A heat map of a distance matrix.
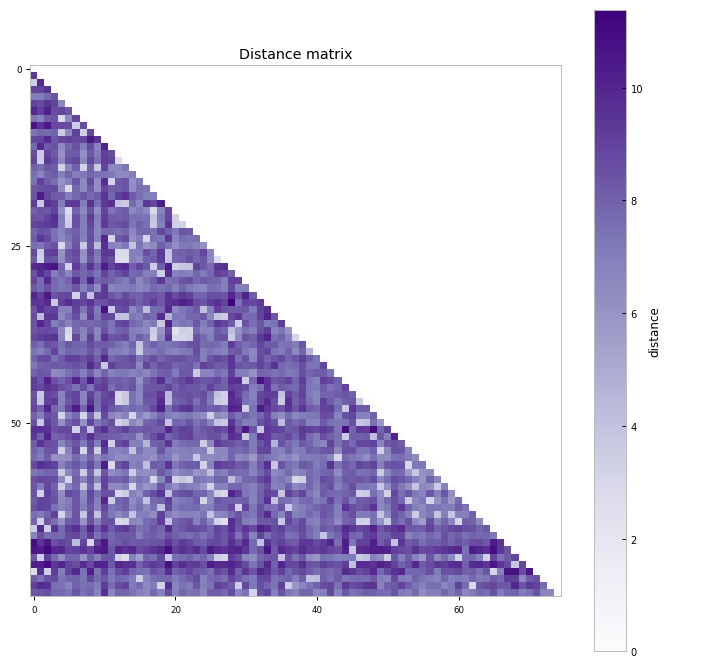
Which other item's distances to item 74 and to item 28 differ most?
31
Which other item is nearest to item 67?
8
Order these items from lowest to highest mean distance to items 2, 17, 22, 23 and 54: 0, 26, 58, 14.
58, 14, 0, 26
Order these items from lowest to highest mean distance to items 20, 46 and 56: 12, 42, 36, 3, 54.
12, 54, 36, 42, 3
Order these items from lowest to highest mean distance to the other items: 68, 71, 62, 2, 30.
62, 30, 71, 2, 68
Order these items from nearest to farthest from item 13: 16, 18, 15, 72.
15, 72, 16, 18
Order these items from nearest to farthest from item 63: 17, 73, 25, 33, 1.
25, 17, 1, 73, 33
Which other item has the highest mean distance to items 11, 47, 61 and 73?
10
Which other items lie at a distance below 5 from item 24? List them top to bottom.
11, 16, 34, 53, 56, 61
